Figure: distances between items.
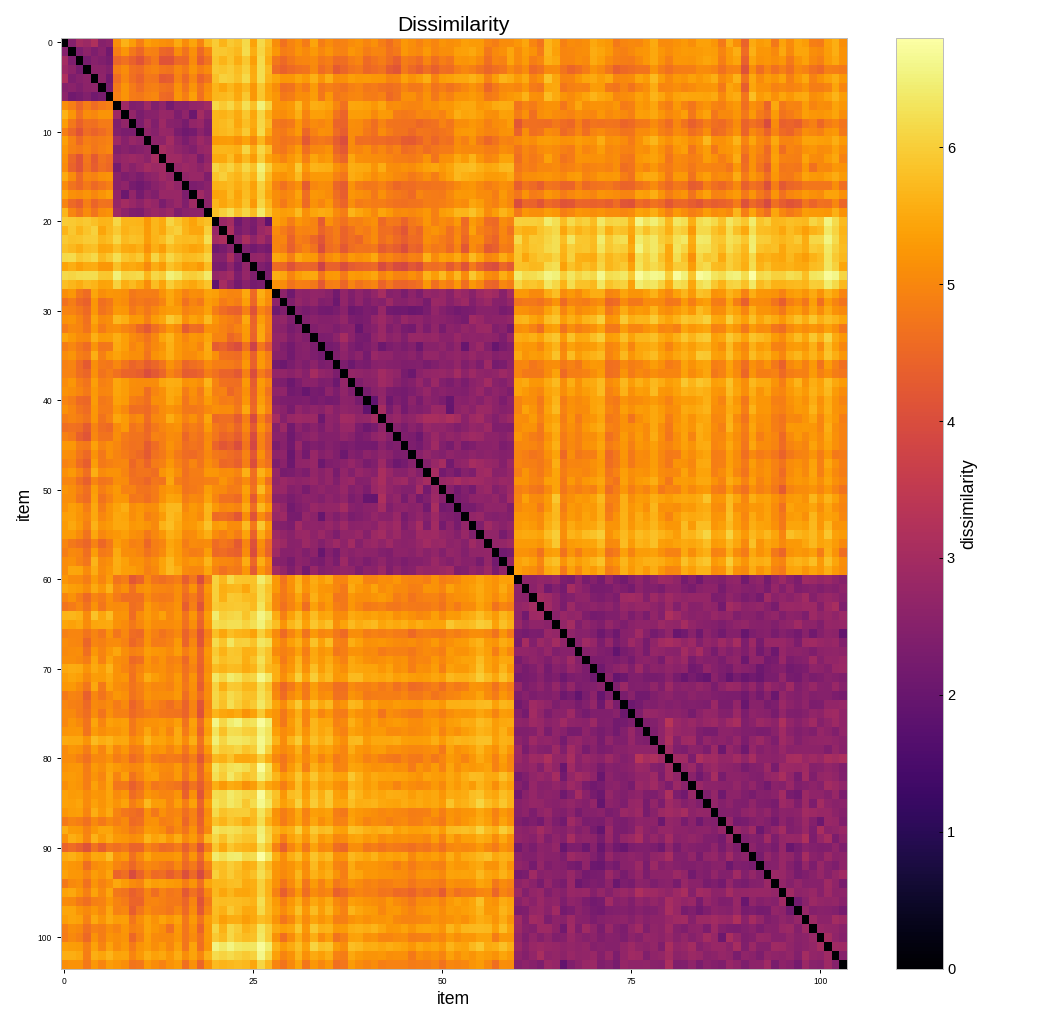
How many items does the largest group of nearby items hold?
44
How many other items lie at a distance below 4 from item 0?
6
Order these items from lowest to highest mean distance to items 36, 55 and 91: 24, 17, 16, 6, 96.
96, 16, 17, 6, 24
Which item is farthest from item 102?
26
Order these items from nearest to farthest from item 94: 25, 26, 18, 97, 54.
97, 18, 54, 25, 26
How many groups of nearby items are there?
5
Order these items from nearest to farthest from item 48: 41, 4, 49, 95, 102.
41, 49, 95, 102, 4
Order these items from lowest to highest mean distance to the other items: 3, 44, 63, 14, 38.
63, 44, 38, 3, 14
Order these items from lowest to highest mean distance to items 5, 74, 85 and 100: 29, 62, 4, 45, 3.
62, 3, 4, 29, 45
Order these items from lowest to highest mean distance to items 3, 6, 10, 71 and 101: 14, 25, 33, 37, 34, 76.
76, 14, 37, 34, 33, 25
